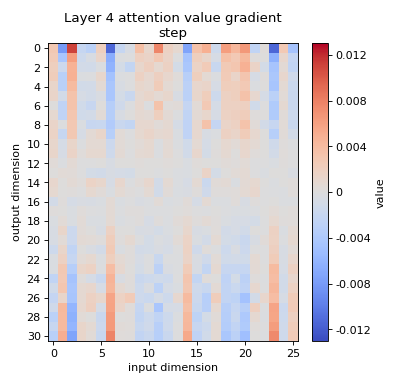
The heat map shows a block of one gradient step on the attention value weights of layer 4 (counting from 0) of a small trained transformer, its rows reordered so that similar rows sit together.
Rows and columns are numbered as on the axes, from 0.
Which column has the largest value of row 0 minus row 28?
2
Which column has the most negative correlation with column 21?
13
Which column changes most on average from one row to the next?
16
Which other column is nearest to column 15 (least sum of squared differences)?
9
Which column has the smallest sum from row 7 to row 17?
6
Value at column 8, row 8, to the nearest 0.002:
-0.002
